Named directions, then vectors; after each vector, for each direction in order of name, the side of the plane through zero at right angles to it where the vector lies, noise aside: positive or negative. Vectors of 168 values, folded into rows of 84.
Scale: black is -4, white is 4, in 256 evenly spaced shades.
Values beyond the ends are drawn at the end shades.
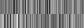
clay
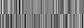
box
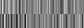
positive, negative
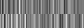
negative, positive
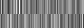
negative, negative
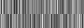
positive, positive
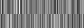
negative, negative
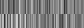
negative, positive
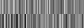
positive, negative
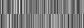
negative, negative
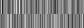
negative, negative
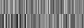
positive, negative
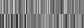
positive, negative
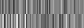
negative, positive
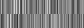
negative, negative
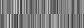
negative, negative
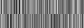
positive, positive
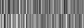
negative, positive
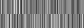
negative, negative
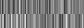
negative, positive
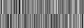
positive, positive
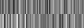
negative, positive
